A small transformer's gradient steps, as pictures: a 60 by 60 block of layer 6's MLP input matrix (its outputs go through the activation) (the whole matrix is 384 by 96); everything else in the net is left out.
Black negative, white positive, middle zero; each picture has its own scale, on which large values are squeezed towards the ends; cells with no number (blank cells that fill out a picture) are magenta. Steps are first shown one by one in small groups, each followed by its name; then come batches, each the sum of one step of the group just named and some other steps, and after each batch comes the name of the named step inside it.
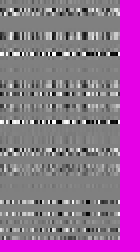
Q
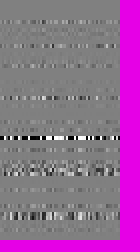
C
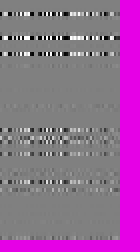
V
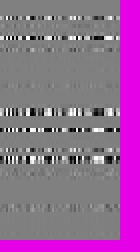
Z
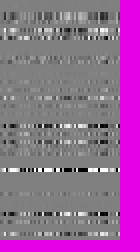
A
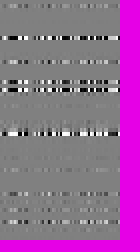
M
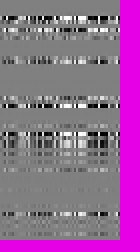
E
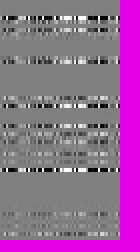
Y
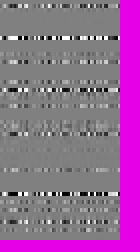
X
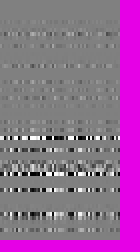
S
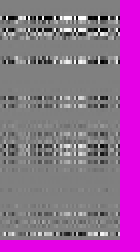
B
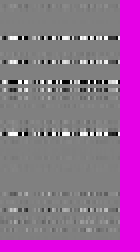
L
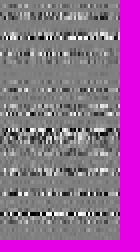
X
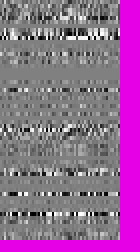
X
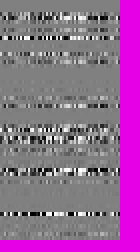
Y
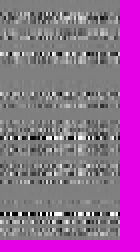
C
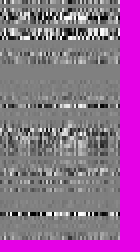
E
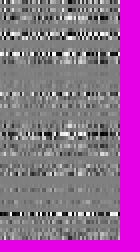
S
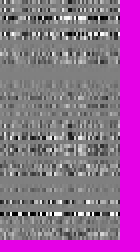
B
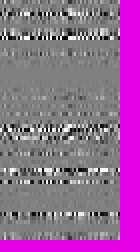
A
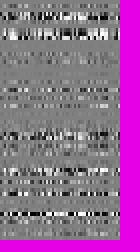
X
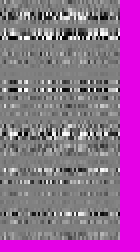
M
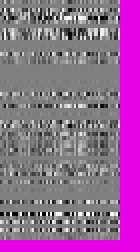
E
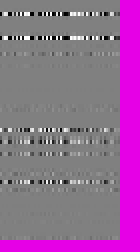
V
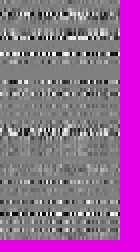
L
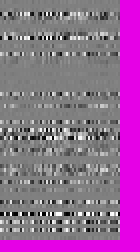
C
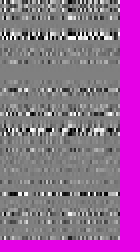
X
